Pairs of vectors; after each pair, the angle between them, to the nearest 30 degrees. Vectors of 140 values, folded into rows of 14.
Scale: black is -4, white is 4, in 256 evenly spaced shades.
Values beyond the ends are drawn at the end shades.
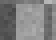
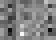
60 degrees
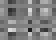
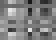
150 degrees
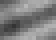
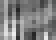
120 degrees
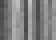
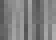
30 degrees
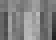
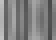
90 degrees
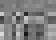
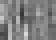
120 degrees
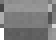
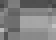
90 degrees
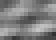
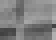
120 degrees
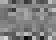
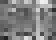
150 degrees
